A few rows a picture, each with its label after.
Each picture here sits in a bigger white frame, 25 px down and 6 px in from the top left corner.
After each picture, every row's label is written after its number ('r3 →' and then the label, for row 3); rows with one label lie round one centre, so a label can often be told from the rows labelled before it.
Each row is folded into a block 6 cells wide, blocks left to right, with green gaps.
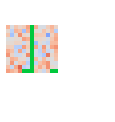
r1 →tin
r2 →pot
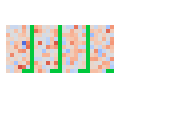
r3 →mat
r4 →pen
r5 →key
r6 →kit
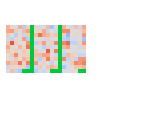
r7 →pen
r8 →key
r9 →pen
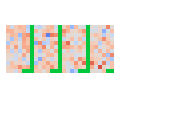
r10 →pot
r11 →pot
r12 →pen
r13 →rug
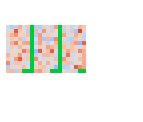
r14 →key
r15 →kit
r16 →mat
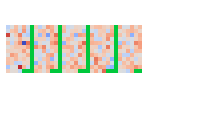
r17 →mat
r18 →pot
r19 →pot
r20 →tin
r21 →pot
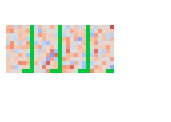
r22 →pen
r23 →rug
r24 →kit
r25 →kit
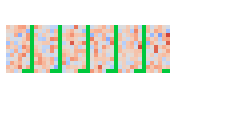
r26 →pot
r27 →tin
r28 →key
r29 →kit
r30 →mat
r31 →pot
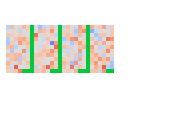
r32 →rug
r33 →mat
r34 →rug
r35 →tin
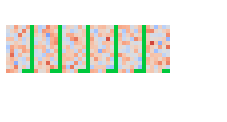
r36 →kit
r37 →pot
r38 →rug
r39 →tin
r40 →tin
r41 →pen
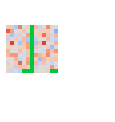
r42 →pen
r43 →key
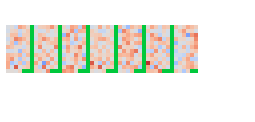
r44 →rug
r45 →rug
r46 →kit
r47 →rug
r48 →key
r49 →rug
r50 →pot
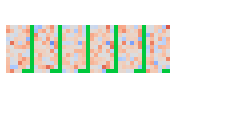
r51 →pen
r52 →mat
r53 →mat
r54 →mat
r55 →pen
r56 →kit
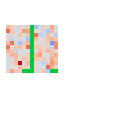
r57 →pen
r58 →mat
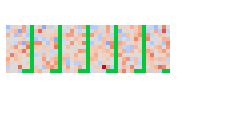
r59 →mat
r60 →pen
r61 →key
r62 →mat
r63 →tin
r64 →mat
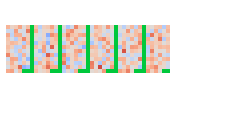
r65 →tin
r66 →pot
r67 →key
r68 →rug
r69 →kit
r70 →kit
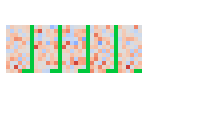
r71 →rug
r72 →pen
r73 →pen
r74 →rug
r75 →rug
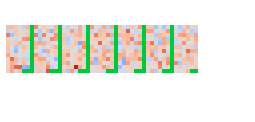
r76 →tin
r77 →tin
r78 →mat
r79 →key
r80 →key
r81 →pen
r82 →key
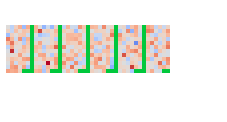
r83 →kit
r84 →pen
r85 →rug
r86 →tin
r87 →mat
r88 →pen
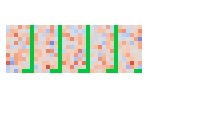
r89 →key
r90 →mat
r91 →rug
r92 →pot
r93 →pen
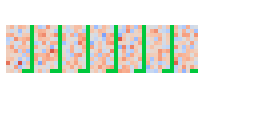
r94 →rug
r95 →key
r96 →pot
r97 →pot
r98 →kit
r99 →key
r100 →key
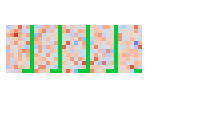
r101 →key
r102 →kit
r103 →pen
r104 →rug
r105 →mat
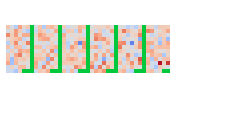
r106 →key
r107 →rug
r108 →mat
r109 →rug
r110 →pen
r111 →pen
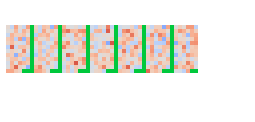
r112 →kit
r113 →kit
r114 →pen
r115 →mat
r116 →kit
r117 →kit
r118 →pot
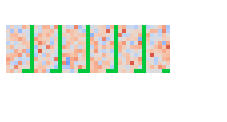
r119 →rug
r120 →kit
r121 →key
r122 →kit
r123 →pen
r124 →mat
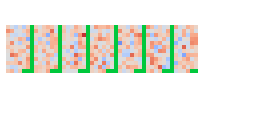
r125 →pen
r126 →pot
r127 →pot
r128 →rug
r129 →pot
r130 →tin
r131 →pot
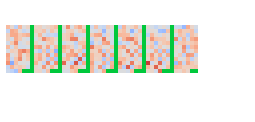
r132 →key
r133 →rug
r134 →rug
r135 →rug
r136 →rug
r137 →rug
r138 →pot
